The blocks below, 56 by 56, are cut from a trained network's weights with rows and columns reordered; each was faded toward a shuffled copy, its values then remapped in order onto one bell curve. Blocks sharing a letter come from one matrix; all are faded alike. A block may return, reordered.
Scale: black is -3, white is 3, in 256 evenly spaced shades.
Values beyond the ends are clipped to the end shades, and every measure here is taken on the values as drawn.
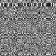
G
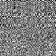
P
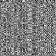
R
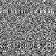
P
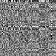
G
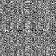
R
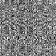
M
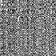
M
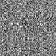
M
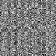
M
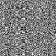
M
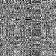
R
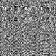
M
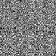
R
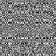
G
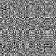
G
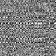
G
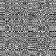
G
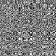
P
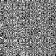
M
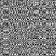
G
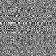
G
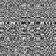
G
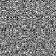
P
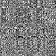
R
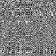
P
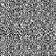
R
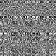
G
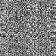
M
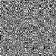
P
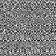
G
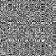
P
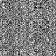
M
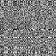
G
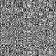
R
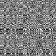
G
